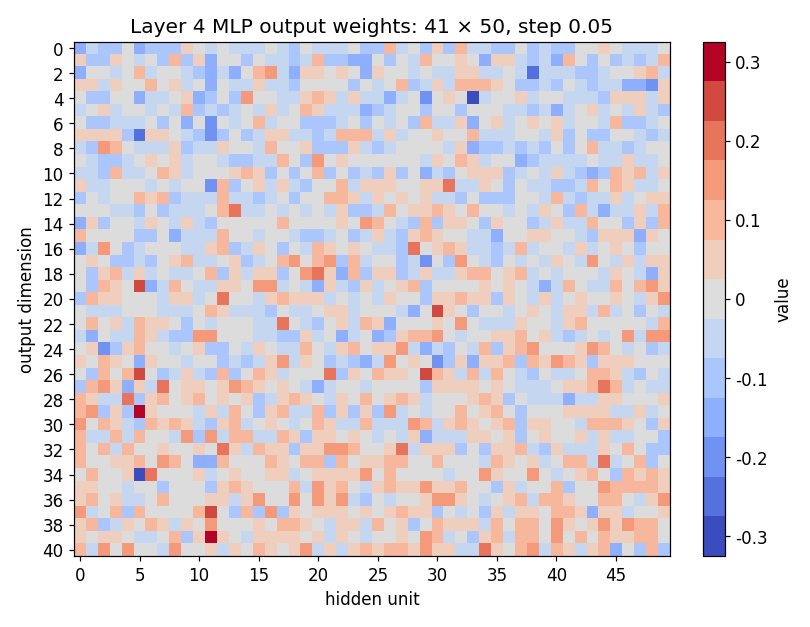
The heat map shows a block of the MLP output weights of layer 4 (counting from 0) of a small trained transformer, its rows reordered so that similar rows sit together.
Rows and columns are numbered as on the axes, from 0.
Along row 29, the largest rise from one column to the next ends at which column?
5
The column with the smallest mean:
11
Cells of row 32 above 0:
26
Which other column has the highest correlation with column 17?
1
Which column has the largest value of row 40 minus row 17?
29
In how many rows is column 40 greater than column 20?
14
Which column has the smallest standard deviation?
39
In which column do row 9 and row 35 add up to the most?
20
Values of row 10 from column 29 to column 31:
-0.15 -0.05 -0.1
